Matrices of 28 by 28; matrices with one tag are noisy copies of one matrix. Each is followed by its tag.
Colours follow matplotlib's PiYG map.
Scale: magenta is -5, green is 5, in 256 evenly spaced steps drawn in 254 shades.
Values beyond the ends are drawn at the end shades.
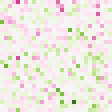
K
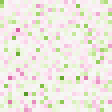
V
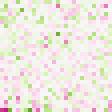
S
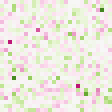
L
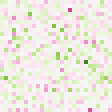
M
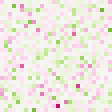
L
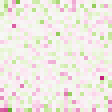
S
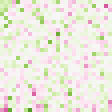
S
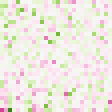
S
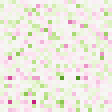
V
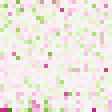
S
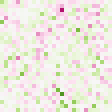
K
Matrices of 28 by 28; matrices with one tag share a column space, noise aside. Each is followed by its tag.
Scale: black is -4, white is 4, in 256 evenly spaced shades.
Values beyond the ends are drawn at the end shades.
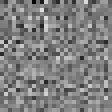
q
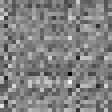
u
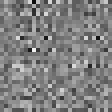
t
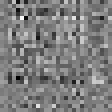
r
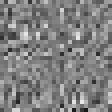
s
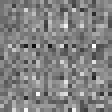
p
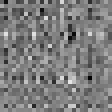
r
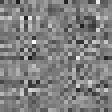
q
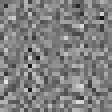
u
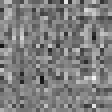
r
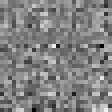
p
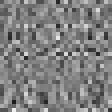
s
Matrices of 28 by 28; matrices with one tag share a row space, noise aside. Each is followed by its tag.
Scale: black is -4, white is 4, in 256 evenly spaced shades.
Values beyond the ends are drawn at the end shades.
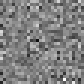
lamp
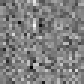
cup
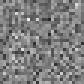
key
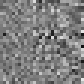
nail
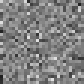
lamp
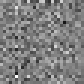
key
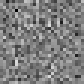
key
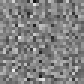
cup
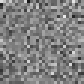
lamp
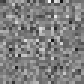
key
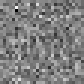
key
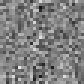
cup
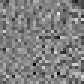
nail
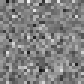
cup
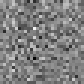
cup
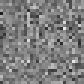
lamp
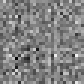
key
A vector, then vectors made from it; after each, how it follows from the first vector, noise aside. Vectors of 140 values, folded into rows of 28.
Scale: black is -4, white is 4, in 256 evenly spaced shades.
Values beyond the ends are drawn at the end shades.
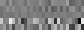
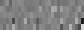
negated, partly zeroed.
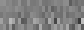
shrunk.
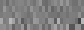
shrunk.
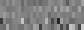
negated, partly zeroed.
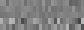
shrunk.
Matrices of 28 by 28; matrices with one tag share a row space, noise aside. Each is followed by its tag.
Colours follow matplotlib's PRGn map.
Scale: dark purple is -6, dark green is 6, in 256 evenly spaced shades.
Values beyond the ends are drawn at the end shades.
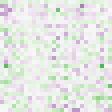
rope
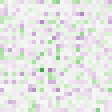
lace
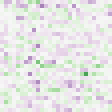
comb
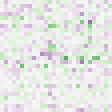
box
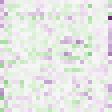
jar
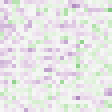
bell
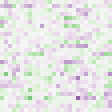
bell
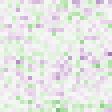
comb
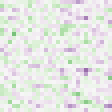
bell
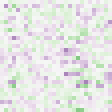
bell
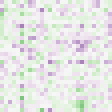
lace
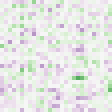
lace
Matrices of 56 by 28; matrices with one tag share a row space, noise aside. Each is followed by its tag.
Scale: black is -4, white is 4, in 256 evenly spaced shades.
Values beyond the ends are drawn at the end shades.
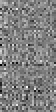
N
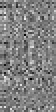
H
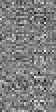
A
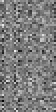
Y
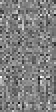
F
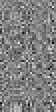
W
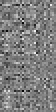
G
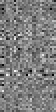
Y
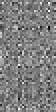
F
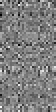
F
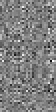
W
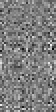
W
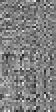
G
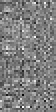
G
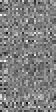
N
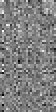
Y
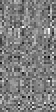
W
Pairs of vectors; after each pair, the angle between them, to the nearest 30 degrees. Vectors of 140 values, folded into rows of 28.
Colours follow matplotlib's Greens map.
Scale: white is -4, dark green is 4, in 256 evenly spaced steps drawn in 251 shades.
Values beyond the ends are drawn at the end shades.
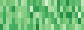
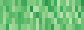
150 degrees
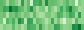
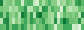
120 degrees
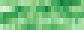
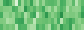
90 degrees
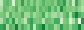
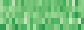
30 degrees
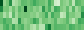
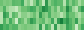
90 degrees
